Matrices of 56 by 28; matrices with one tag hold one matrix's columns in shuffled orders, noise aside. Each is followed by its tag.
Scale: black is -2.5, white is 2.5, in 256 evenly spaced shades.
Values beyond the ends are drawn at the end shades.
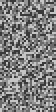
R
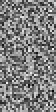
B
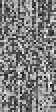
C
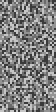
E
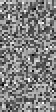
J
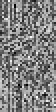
C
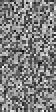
E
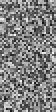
J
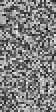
R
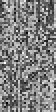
C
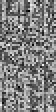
C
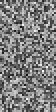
E
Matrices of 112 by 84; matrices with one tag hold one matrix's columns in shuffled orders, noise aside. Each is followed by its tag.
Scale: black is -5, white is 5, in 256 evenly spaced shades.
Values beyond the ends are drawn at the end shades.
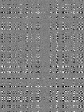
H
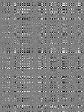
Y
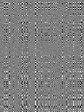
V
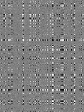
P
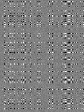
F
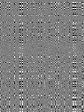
V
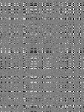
Y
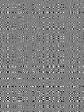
H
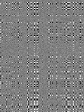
V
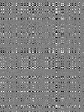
Y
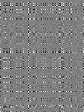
Y
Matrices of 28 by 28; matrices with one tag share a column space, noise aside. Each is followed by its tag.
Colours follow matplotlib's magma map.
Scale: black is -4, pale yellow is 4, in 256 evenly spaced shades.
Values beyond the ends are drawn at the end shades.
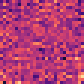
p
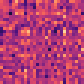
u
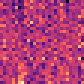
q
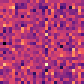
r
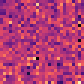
q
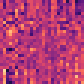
u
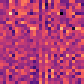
u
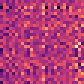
r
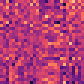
q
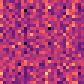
r
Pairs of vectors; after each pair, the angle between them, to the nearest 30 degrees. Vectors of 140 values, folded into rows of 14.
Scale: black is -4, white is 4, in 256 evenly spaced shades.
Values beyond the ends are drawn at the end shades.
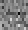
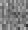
60 degrees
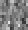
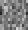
90 degrees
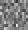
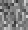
30 degrees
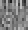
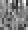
150 degrees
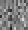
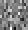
150 degrees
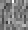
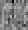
150 degrees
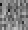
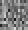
60 degrees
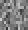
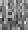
90 degrees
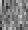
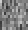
30 degrees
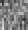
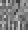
60 degrees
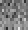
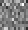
120 degrees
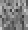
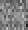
120 degrees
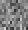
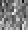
120 degrees
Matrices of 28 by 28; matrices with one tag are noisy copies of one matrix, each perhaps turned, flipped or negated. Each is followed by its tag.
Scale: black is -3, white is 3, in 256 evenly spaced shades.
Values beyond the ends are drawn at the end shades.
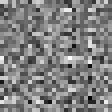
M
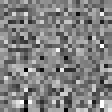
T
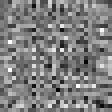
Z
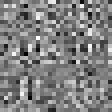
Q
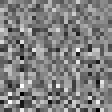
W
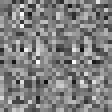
Q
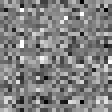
M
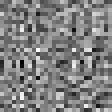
Q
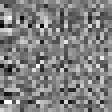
T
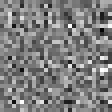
T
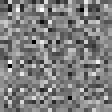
T
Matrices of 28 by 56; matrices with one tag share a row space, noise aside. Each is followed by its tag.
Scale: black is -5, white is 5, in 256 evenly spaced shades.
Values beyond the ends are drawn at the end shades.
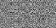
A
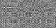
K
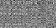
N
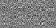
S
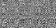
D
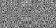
D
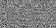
D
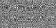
S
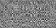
A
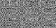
K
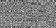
N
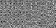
N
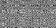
D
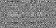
A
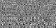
K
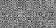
S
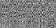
S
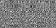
A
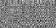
A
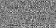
A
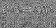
D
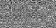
N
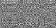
K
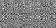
D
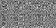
D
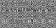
S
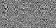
D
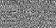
K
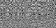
N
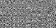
N
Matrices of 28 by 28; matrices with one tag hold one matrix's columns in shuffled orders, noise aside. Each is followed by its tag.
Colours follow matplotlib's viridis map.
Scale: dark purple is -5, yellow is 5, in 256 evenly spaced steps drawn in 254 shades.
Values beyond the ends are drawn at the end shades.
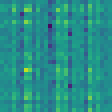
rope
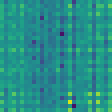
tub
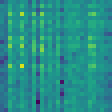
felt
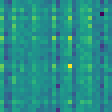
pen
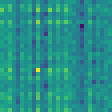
rope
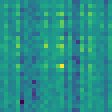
felt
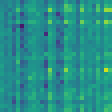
rope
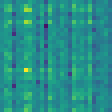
rope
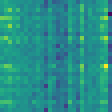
pen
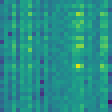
felt
